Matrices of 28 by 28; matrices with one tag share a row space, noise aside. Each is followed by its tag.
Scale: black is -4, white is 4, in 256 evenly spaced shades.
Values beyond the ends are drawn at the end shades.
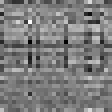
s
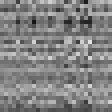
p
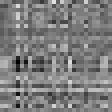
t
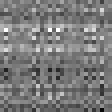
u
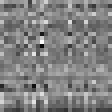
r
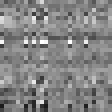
r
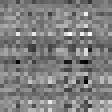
p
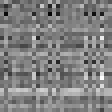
u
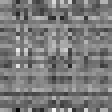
t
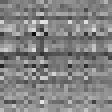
r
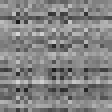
t
